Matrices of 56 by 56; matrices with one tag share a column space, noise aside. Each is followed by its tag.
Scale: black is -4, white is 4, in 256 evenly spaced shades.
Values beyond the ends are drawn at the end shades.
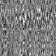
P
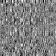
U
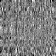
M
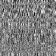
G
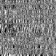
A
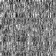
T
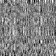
U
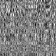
G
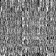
M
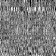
M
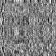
U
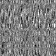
P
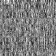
T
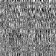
G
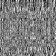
M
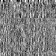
T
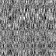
P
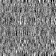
U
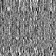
M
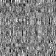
U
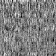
T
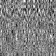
G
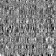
A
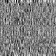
U
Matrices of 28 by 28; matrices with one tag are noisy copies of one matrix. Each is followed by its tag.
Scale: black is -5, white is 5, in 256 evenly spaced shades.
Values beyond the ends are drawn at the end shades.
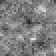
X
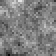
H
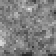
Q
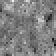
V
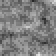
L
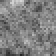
H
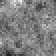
H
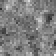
V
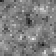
X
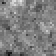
H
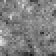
Q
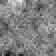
H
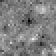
X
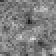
X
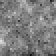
Q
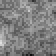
Q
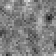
V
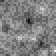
X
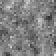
V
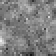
Q
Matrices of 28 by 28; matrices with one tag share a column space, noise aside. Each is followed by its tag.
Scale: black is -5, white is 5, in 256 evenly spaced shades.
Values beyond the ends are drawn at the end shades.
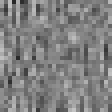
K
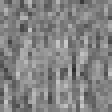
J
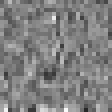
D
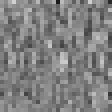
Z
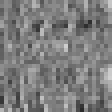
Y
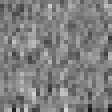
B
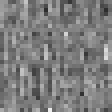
K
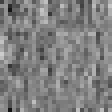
K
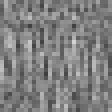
J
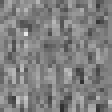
Y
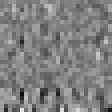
B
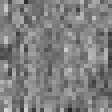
K
